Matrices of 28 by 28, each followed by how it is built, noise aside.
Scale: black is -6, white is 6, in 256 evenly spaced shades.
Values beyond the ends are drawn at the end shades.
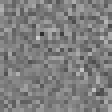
upper triangular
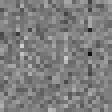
uneven columns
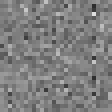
uneven columns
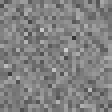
Toeplitz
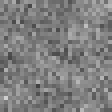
smooth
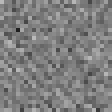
Toeplitz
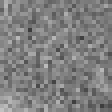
smooth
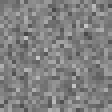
noise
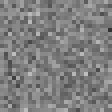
noise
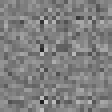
low rank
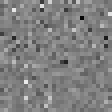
sparse
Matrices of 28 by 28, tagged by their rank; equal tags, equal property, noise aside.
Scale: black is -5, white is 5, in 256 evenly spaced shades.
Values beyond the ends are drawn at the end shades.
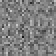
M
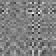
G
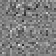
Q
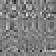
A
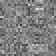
Q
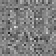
Q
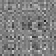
A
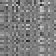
G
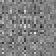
A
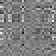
G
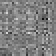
A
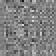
A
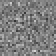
M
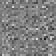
A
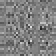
A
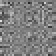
A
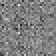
M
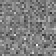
M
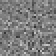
M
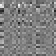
G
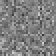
Q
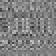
G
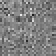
Q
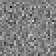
M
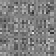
G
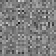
Q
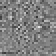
M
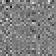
A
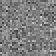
M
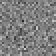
M
